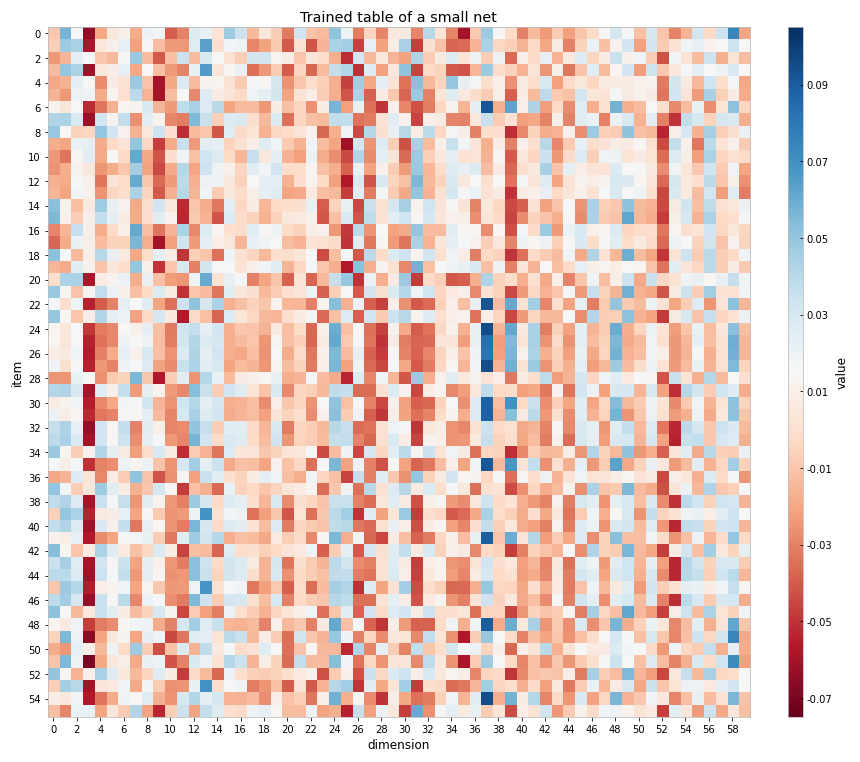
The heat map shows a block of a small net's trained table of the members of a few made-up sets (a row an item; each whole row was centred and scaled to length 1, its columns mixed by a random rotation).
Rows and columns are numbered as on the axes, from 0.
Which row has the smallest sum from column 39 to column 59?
34
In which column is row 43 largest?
12
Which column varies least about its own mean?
33
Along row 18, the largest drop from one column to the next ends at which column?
50
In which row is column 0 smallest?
17
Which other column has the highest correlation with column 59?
27
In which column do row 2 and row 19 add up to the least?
25
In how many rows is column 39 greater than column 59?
24
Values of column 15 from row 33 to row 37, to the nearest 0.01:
0.03 0.03 -0.02 0 0.02
